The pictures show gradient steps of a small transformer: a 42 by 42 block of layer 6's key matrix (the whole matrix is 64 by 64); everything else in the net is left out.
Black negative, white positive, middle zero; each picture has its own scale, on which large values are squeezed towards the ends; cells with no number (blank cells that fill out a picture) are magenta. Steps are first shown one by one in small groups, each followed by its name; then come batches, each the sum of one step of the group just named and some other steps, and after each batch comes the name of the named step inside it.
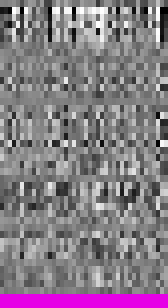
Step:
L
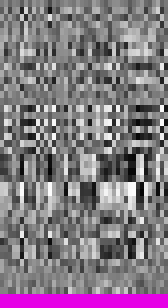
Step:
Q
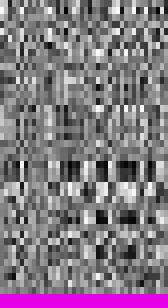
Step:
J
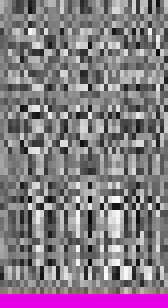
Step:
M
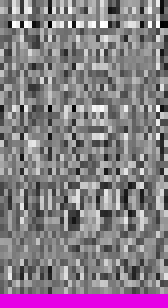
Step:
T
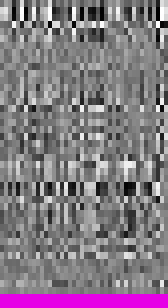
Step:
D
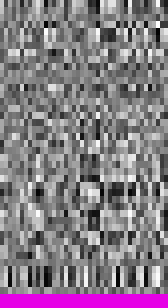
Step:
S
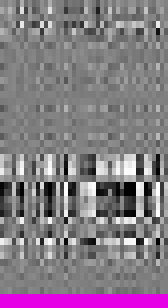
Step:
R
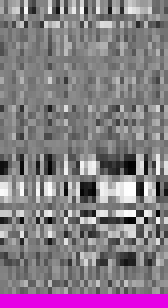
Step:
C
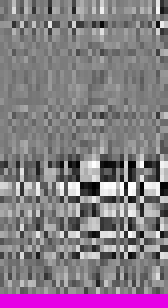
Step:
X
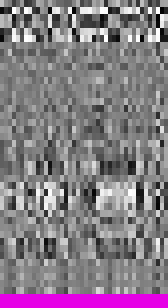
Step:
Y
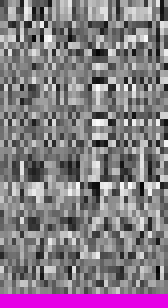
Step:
X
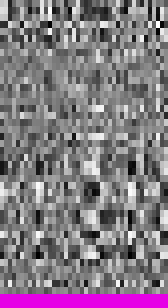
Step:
J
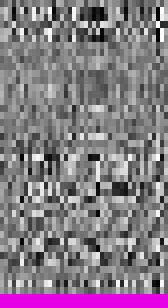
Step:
D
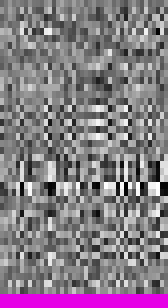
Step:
X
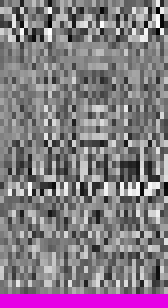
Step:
J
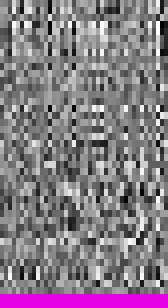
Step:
T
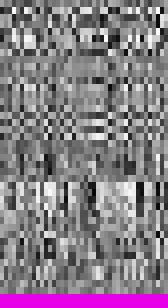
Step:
Y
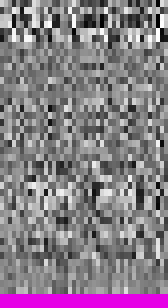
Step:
Y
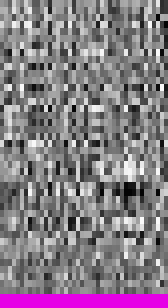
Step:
T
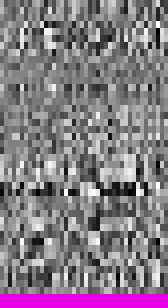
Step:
S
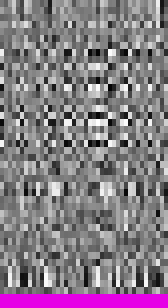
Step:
T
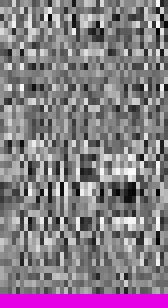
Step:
R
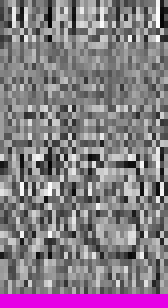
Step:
L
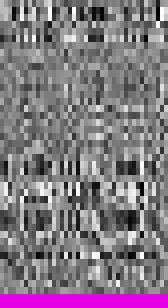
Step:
D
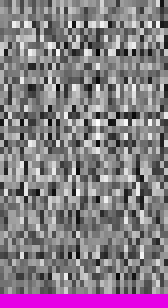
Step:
T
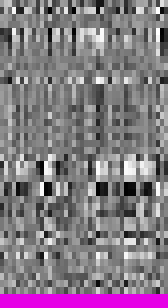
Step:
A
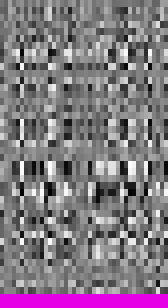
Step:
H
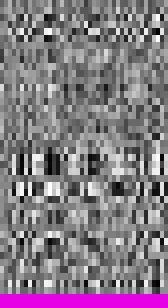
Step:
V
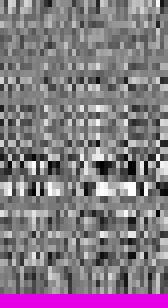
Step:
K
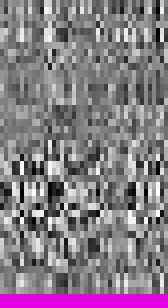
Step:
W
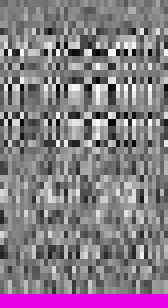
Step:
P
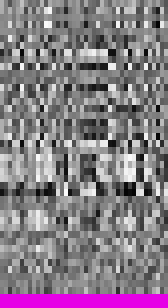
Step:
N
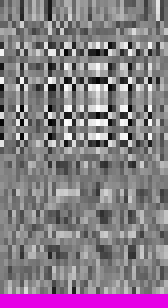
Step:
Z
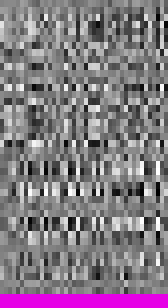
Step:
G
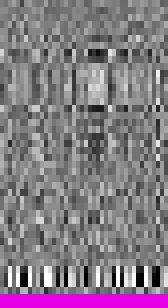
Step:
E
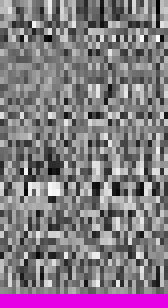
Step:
V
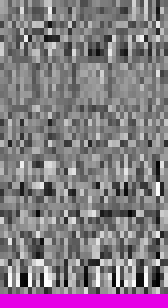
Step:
E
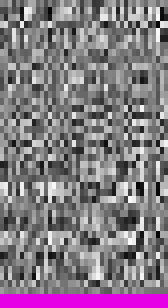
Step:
A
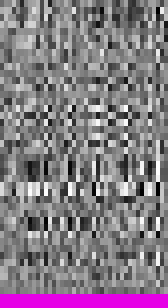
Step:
G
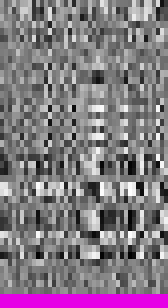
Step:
K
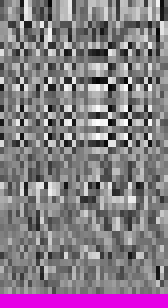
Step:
Z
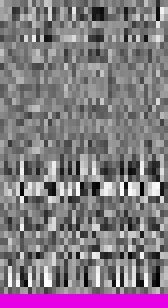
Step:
E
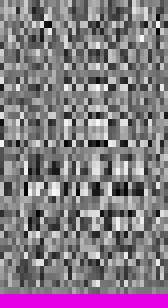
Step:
G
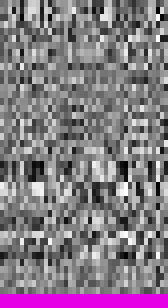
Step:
H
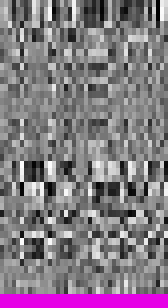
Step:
H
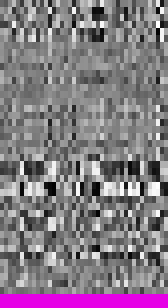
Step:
W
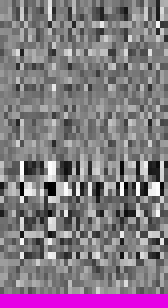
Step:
H
